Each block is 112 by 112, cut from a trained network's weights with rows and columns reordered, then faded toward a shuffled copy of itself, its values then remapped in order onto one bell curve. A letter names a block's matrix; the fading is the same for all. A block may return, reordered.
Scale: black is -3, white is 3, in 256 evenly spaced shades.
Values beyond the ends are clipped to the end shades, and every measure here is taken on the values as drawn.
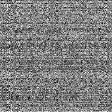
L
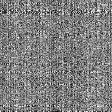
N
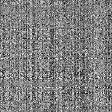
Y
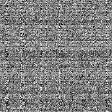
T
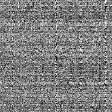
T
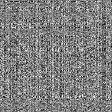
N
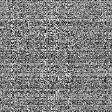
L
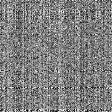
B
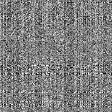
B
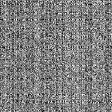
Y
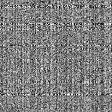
B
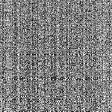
Y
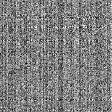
Y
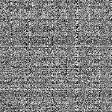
L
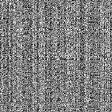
Y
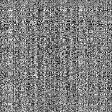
N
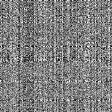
Y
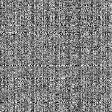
B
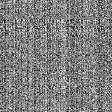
B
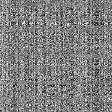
B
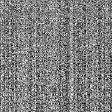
B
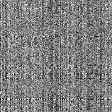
Y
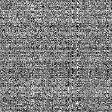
T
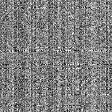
Y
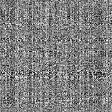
B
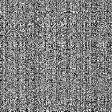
N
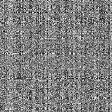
N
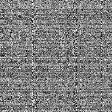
T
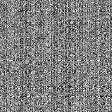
B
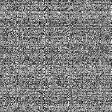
L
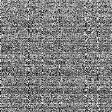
T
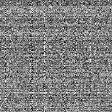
T
